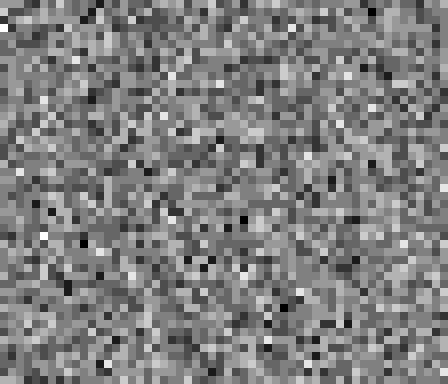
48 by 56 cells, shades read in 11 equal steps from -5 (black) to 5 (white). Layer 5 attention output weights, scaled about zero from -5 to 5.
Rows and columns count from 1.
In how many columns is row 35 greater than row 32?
27
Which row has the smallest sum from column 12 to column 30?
12
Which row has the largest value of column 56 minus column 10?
24
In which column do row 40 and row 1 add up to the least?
31
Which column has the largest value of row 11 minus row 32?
28
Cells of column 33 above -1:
31
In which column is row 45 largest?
52
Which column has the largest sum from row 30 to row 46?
19
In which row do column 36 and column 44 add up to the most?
10
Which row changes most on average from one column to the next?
15
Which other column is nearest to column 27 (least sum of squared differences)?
41
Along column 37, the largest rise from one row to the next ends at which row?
4
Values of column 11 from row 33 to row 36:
0 -2 1 -1
